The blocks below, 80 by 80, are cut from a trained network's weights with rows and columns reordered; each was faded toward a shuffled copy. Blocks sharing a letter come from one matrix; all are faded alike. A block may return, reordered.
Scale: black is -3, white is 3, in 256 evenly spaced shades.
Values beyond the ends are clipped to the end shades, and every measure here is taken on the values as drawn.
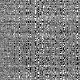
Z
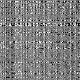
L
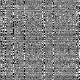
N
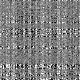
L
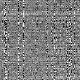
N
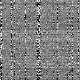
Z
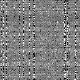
N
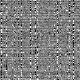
N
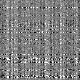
L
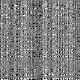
L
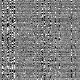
N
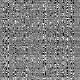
Z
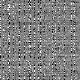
Z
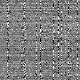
N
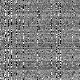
N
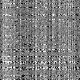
L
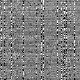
N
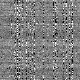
N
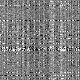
L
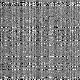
L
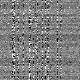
N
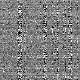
Z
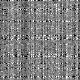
L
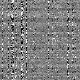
N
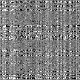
L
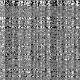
L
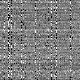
N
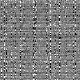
N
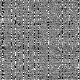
N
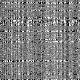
L
